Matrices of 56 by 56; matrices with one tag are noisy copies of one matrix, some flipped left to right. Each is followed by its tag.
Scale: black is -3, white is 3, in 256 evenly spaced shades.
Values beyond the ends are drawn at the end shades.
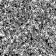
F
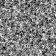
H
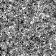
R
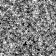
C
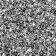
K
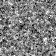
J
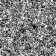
J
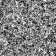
R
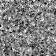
K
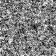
J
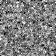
R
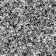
F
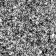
H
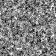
H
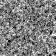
F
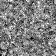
R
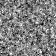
H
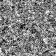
J
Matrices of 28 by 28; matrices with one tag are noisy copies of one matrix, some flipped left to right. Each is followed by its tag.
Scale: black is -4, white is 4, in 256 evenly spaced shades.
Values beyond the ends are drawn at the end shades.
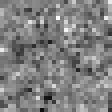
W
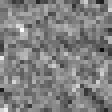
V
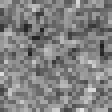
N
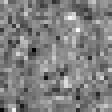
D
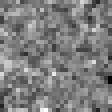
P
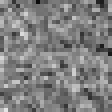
V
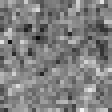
N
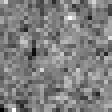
D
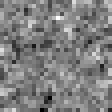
W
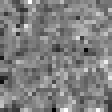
P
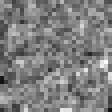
P
